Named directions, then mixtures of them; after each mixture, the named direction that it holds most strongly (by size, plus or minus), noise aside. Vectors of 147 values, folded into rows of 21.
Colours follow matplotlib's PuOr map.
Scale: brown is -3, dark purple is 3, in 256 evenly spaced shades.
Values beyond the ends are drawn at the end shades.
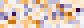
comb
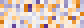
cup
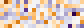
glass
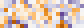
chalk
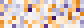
cup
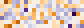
glass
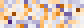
comb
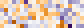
chalk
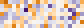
cup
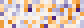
cup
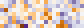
chalk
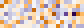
glass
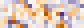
chalk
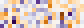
chalk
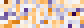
glass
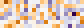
glass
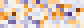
comb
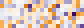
cup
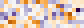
comb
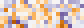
chalk
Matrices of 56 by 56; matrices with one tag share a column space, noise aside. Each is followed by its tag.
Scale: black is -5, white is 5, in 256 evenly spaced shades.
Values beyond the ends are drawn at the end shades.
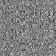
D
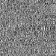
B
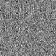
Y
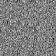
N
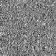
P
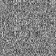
B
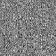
P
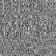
B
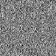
Y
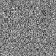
D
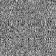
N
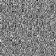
B
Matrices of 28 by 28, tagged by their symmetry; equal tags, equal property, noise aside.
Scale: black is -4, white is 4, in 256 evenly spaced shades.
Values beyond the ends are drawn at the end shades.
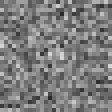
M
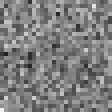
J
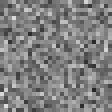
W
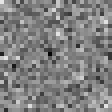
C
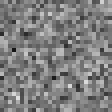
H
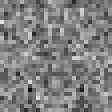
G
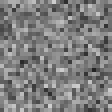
W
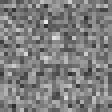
G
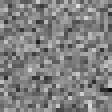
W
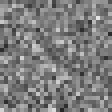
H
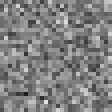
J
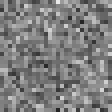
H
